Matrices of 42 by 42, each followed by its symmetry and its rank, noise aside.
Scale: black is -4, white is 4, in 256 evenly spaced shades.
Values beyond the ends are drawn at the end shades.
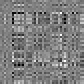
symmetric, rank two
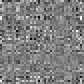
no symmetry, rank three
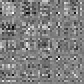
symmetric, rank four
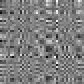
no symmetry, rank three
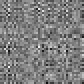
no symmetry, rank four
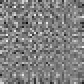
no symmetry, rank four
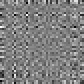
no symmetry, rank three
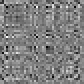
symmetric, rank three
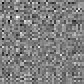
no symmetry, rank four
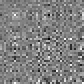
no symmetry, rank four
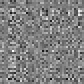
no symmetry, rank four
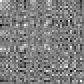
symmetric, rank four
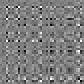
symmetric, rank two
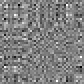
symmetric, rank four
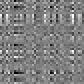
antisymmetric, rank two
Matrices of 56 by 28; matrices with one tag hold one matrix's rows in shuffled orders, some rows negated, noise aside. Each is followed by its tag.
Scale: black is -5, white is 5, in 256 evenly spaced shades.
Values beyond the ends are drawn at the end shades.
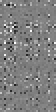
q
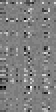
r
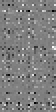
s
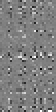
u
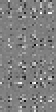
u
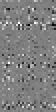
s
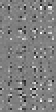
u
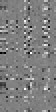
r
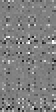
s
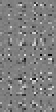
u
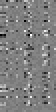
r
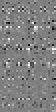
s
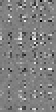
u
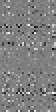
s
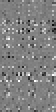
s
